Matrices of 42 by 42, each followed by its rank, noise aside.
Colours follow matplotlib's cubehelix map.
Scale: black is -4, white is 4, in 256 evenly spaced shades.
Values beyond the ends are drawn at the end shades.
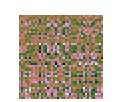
four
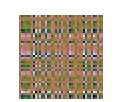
one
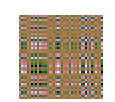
one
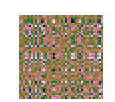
two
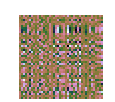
three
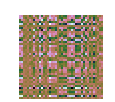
two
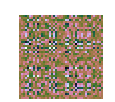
two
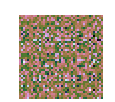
four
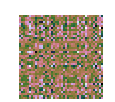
three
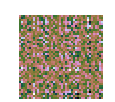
four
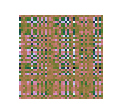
one
